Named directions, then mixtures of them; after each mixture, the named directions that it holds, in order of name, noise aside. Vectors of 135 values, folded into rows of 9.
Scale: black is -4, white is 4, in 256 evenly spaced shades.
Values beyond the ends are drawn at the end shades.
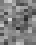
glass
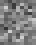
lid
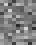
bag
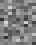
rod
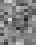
glass.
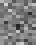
bag, glass, rod.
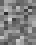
glass, lid.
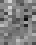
glass, rod.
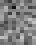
lid, rod.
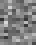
rod.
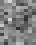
glass.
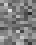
bag, glass, lid.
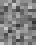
bag, lid.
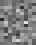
lid, rod.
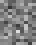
bag, rod.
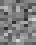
glass, lid, rod.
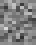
lid.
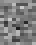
glass, lid, rod.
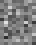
rod.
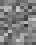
glass, lid, rod.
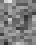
glass.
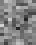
glass.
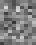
lid.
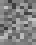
lid.
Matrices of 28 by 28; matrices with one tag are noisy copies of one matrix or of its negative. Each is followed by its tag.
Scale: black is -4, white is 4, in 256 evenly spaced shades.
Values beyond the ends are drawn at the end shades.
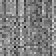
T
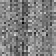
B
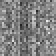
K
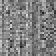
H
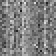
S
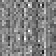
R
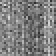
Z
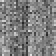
B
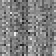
B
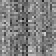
B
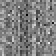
K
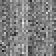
B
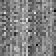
B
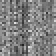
B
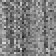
S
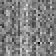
K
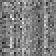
S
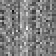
K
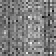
Z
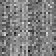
B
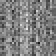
K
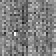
B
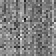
T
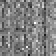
R
